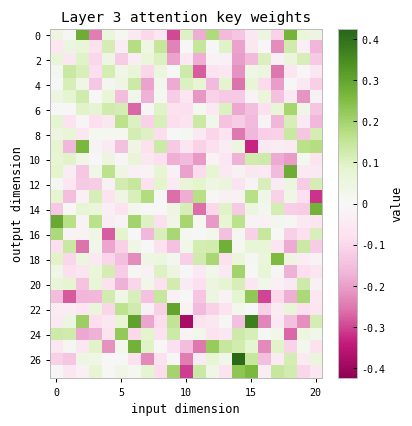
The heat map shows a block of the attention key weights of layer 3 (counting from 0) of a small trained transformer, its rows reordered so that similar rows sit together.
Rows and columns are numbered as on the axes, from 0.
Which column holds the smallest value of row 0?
9
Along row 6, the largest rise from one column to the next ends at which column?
7
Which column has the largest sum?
6
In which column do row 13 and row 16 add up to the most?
0
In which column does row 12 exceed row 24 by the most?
18
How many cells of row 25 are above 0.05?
8
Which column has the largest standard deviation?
14
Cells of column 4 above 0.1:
6
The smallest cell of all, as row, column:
23, 10
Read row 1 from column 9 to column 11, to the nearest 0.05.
-0.25 0 0.15
